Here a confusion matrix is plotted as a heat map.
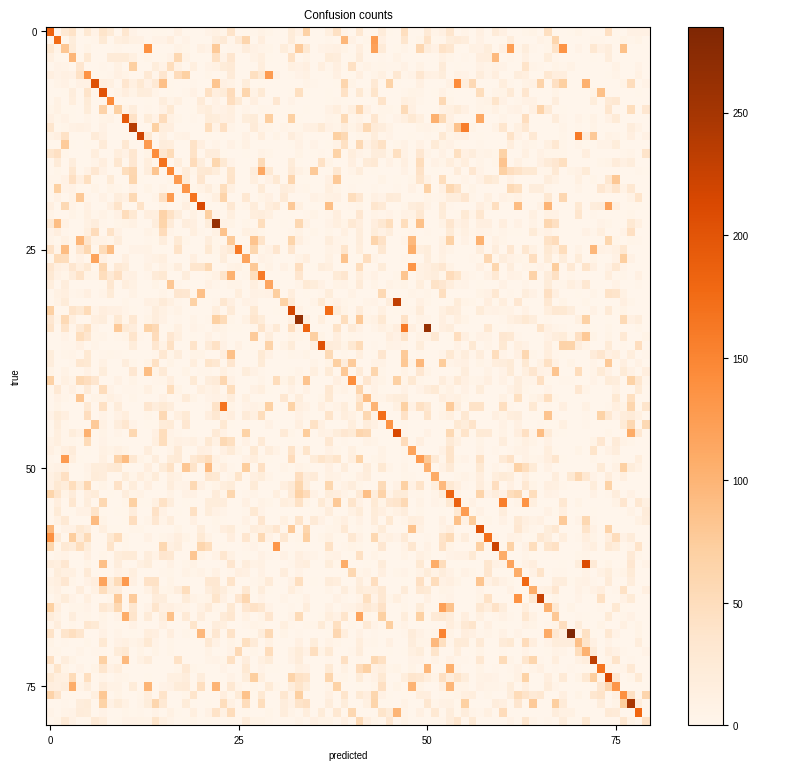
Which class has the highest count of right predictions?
69
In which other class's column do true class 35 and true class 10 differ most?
57
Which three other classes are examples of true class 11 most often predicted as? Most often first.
55, 54, 14
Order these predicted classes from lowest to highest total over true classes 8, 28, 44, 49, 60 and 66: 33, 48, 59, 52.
48, 33, 59, 52
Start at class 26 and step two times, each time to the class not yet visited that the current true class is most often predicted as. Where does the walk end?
54
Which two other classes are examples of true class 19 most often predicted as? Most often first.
16, 4
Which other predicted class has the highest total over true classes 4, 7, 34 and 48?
50
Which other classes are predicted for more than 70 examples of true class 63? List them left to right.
7, 10, 57
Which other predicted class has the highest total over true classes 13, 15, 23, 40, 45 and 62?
77
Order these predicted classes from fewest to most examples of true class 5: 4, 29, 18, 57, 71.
71, 57, 4, 18, 29
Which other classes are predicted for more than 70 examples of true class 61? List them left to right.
7, 39, 51, 71
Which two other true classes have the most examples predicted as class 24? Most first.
28, 37
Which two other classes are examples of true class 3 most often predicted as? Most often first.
59, 17
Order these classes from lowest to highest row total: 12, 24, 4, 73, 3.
4, 3, 73, 12, 24
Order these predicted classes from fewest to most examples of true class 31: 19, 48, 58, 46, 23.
48, 58, 23, 19, 46
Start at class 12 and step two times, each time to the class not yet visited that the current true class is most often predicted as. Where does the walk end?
51
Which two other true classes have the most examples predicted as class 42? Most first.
53, 73
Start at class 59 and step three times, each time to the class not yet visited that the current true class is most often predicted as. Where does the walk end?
74
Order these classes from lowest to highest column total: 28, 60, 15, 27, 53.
27, 60, 28, 15, 53
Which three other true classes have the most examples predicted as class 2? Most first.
49, 25, 13
